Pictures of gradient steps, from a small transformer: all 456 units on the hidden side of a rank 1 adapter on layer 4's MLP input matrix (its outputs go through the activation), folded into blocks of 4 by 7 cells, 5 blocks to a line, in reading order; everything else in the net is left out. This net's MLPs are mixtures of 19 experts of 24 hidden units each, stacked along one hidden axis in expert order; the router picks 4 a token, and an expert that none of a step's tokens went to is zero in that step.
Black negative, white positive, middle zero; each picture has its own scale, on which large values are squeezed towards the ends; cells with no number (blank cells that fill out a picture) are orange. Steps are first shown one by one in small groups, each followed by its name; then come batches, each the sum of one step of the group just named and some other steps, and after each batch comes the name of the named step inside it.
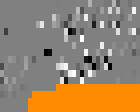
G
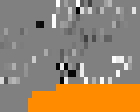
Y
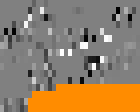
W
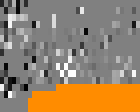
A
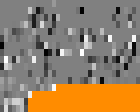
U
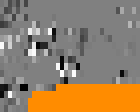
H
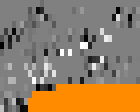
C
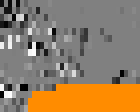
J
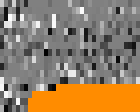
G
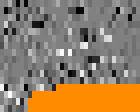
W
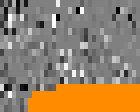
A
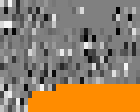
W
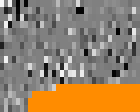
U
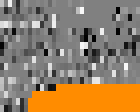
C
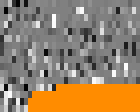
G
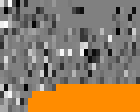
U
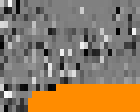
C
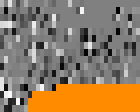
H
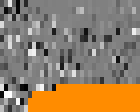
J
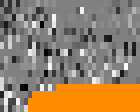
J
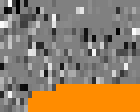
J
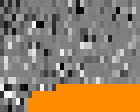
J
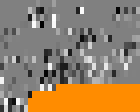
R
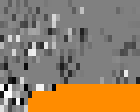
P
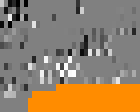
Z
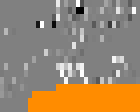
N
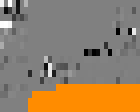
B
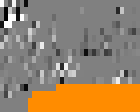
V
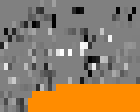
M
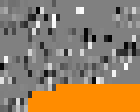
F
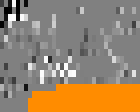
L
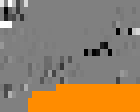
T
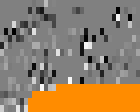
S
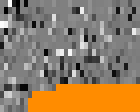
M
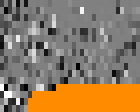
P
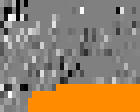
V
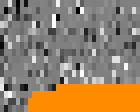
N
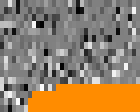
S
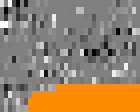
T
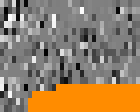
V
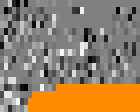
M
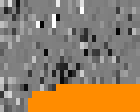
B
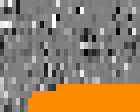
B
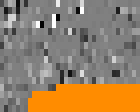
L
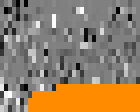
P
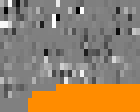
T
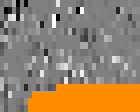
L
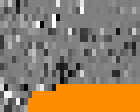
P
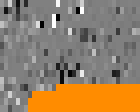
R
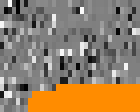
M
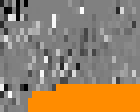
L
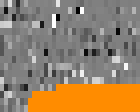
B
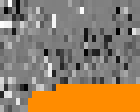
B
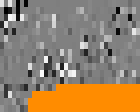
L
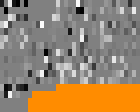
N
